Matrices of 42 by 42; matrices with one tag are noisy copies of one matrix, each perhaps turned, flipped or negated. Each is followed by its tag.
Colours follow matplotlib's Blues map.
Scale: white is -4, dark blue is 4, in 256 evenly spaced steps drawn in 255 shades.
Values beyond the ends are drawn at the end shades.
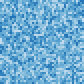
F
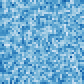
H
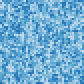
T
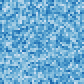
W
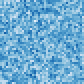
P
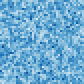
F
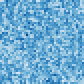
T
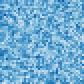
H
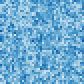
W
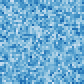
H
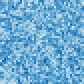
F
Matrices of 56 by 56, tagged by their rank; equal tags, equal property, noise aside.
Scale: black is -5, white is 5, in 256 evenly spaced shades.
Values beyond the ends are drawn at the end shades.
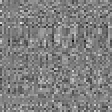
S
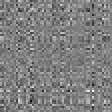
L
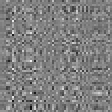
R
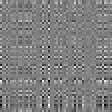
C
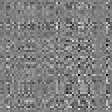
L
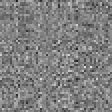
S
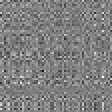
R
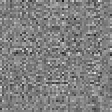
S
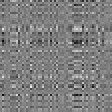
C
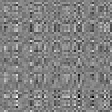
C
